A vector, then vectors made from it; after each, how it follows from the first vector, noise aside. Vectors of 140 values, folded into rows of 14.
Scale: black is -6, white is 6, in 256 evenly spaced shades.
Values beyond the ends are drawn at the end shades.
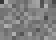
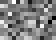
wrapped around, scaled up.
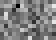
wrapped around, scaled up.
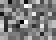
wrapped around, scaled up.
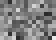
reversed, negated, scaled up.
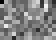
scaled up.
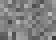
reversed.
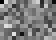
scaled up.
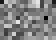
scaled up.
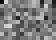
scaled up.
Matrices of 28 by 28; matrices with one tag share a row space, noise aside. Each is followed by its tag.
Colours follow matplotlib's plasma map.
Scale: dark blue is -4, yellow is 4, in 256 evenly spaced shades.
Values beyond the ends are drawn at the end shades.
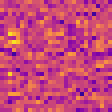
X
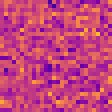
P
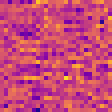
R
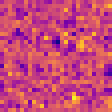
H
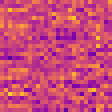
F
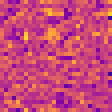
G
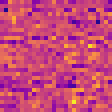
F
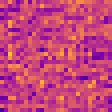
X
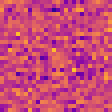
H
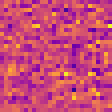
F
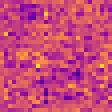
R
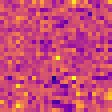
H
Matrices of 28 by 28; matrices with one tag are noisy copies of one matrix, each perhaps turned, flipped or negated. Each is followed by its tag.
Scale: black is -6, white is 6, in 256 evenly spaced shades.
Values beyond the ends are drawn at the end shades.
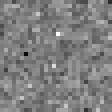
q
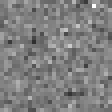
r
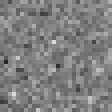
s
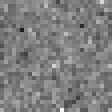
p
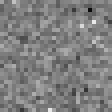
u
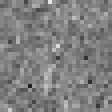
p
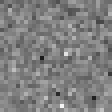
s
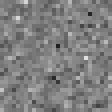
q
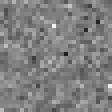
q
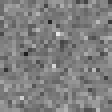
q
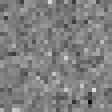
u
